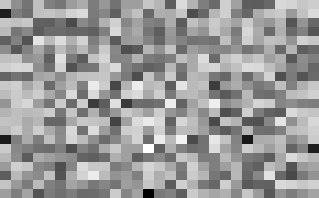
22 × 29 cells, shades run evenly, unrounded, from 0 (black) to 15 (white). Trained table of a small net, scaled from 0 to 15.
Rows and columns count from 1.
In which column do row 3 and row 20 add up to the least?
27
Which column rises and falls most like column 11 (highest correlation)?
20
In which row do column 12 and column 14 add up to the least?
22
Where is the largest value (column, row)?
14, 17
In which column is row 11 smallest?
21
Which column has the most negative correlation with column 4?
11
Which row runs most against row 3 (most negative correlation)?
2
